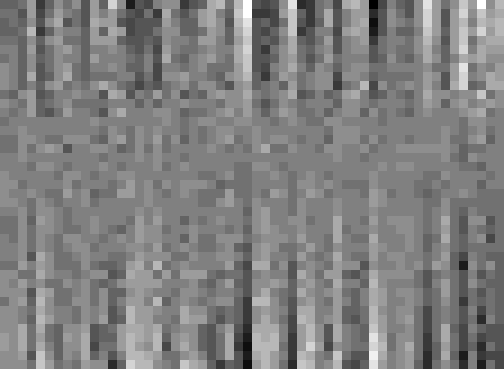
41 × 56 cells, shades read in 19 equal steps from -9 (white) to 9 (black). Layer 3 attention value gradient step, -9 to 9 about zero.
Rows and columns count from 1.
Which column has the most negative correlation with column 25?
21
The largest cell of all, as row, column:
1, 42
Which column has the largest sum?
52
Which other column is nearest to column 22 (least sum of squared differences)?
17
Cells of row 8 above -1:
38
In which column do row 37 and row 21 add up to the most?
28
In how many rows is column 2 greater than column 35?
17
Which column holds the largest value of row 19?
54
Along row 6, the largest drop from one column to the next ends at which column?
19
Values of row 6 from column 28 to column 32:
-6 3 5 1 -1
